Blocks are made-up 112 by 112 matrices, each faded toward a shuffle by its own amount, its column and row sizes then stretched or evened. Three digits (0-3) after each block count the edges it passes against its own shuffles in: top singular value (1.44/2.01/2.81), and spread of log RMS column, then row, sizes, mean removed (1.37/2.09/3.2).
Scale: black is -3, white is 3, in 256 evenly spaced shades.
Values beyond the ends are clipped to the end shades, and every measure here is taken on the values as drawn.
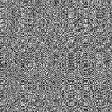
3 2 1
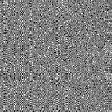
3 2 0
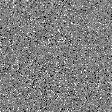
0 1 1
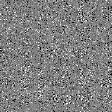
1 2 1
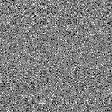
2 0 1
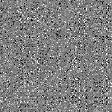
2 2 1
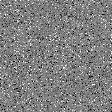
0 1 1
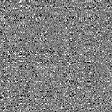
2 1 2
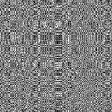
3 3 0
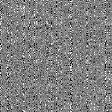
2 3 0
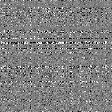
2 2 3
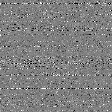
1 0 3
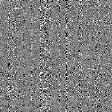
2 3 2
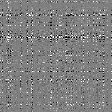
2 3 3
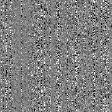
0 3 0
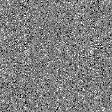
1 2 0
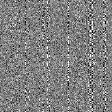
2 3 0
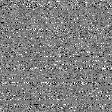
0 0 3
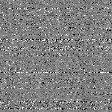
0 0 3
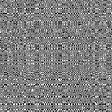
3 1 3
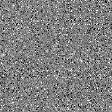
1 2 2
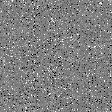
0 2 0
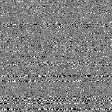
2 0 3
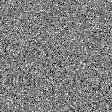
1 0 0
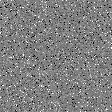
0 0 1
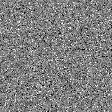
0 0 1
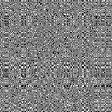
3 2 2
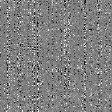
1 3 1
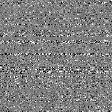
2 0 3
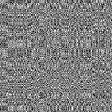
3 1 1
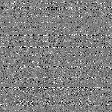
2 1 3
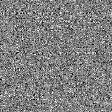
1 0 2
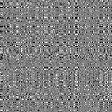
3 2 3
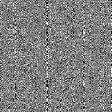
2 3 0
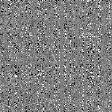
0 3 2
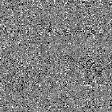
1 2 2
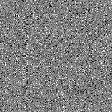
2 1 0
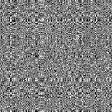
3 2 2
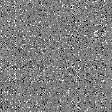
1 2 2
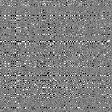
3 2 3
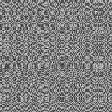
3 1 0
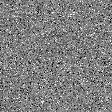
0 0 1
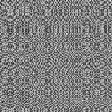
3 1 1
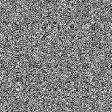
2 1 1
